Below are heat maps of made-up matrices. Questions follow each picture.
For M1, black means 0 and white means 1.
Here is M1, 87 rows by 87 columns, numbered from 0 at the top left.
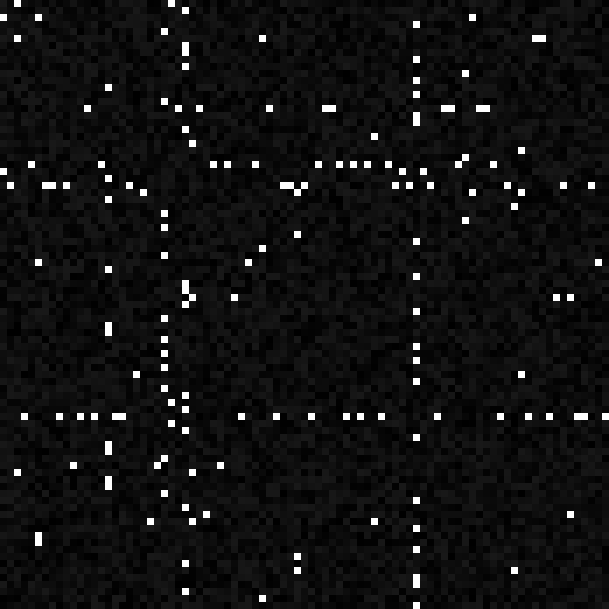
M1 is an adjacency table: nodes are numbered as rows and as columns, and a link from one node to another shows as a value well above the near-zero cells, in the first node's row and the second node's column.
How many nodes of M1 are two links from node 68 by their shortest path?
9
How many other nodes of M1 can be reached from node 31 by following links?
3
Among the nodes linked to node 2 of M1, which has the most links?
node 5
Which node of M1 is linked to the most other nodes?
node 59
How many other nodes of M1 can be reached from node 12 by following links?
10
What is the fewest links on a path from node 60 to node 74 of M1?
6
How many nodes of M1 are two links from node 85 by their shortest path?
2
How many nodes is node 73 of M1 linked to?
2
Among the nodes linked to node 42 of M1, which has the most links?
node 27
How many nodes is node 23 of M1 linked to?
12
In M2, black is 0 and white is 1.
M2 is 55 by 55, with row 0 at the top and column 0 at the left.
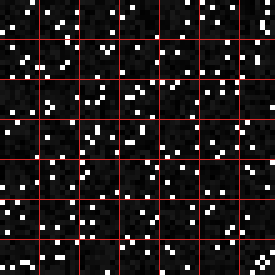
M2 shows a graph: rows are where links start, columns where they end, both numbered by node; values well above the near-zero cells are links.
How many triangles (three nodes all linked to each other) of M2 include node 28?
0
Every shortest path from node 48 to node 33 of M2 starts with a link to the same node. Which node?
node 11
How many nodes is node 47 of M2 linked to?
4
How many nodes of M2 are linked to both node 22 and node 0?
1
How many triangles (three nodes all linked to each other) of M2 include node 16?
2
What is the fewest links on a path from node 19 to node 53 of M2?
3
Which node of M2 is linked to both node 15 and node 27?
node 9
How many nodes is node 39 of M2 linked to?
4
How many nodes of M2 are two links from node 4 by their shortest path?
8
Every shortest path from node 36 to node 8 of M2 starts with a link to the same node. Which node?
node 7
